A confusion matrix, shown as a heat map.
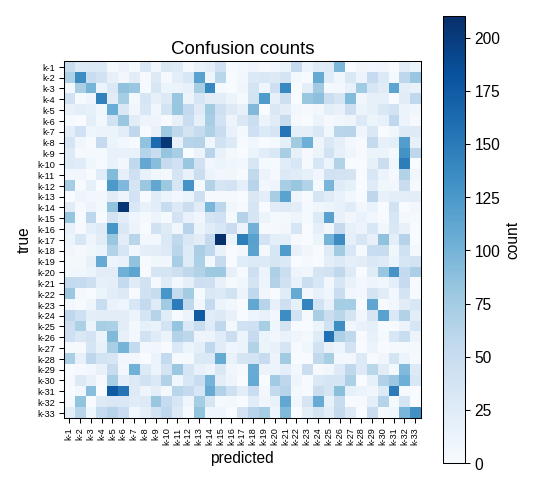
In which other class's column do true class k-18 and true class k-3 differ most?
k-31
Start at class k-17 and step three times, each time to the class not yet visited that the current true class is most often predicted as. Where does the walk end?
k-26
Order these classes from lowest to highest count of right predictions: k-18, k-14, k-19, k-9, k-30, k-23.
k-19, k-9, k-30, k-14, k-18, k-23
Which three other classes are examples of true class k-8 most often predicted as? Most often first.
k-10, k-9, k-32
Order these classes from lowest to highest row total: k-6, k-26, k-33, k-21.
k-6, k-21, k-26, k-33
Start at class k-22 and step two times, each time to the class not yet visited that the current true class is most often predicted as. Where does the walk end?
k-32
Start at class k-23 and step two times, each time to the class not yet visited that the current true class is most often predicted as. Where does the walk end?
k-5
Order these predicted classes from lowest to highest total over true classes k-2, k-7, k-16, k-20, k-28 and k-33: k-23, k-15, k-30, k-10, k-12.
k-23, k-30, k-12, k-10, k-15
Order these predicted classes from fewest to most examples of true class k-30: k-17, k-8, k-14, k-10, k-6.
k-17, k-6, k-8, k-10, k-14
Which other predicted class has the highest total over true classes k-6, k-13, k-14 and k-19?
k-21
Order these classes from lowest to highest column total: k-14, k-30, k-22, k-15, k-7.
k-22, k-30, k-7, k-15, k-14
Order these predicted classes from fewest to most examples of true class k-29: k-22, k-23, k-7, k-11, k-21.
k-22, k-21, k-23, k-11, k-7
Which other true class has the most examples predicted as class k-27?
k-4
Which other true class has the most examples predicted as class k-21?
k-7
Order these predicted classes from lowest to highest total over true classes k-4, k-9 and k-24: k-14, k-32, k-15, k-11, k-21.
k-15, k-14, k-11, k-32, k-21
